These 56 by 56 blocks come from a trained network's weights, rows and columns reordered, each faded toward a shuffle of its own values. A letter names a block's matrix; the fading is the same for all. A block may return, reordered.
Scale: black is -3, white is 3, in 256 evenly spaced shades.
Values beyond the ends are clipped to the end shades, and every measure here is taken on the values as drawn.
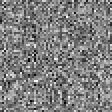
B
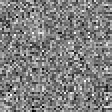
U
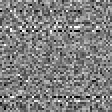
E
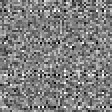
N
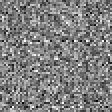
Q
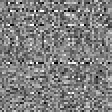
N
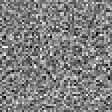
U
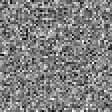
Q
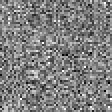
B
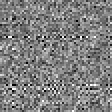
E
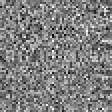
U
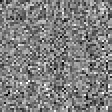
B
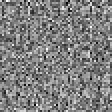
B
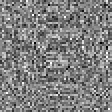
B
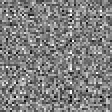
U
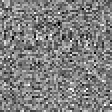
B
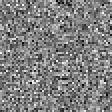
Q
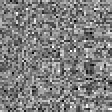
B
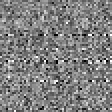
E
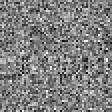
U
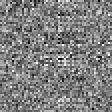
U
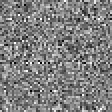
Q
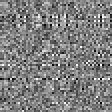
N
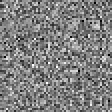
B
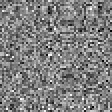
B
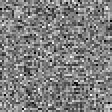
Q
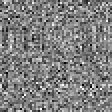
Q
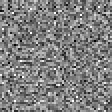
B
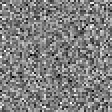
B
